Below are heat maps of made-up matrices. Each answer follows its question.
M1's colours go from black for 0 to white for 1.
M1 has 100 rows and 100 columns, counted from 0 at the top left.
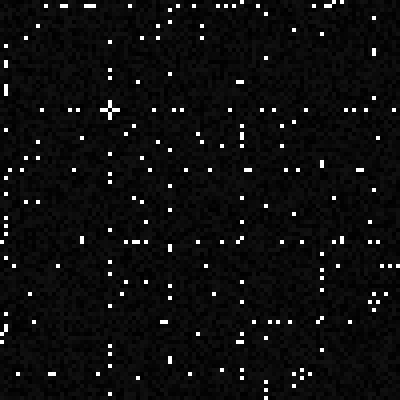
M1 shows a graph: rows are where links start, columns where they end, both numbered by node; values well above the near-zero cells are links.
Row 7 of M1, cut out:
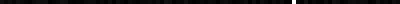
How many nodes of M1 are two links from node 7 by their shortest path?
4
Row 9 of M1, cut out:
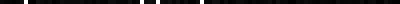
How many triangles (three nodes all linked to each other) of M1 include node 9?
4
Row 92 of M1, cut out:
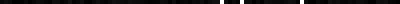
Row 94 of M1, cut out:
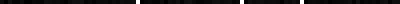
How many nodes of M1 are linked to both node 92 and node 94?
2
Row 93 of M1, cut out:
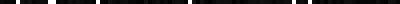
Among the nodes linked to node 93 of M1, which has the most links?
node 73
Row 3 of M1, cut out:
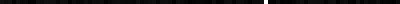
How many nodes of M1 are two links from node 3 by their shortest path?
6
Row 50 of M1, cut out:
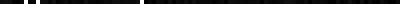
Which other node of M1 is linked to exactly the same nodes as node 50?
node 39
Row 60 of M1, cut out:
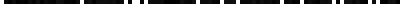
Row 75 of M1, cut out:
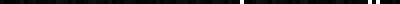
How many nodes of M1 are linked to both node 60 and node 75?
2
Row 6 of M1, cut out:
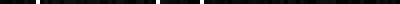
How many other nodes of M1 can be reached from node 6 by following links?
4
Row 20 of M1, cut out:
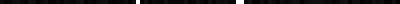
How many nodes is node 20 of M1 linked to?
3
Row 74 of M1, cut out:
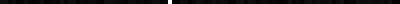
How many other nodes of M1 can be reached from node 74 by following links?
12
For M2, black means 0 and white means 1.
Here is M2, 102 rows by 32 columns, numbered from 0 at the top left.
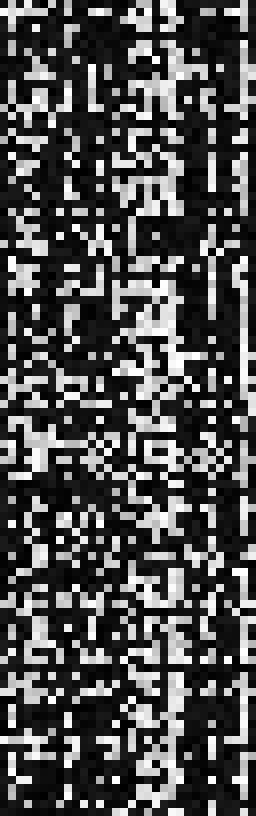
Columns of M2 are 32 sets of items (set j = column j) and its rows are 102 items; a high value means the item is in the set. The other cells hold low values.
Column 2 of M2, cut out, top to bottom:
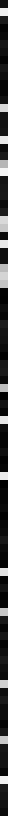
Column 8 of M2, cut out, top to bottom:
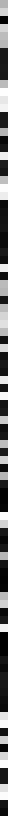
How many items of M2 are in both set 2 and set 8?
7
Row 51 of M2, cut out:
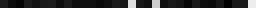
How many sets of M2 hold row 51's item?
3
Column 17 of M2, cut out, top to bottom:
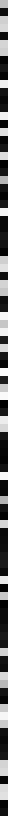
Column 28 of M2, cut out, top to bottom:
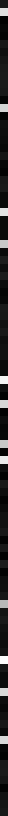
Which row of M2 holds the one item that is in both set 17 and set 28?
26
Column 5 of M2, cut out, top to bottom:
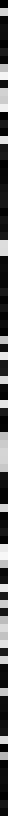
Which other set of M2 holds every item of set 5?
4
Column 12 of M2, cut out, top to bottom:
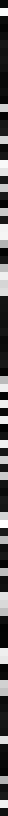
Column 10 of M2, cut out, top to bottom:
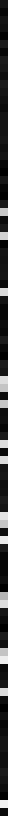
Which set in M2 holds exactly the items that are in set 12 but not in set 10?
29
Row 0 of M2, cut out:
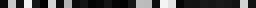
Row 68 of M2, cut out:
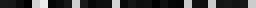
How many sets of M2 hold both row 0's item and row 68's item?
0
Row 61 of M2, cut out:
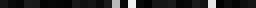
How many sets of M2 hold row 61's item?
3
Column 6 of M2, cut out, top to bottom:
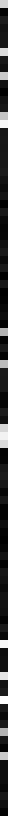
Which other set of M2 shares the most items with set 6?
3
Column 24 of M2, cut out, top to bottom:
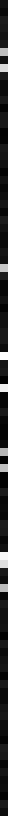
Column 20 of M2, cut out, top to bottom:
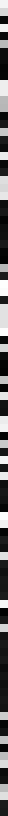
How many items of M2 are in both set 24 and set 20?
2
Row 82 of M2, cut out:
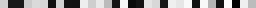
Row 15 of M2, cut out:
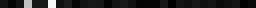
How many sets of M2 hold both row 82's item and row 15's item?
1
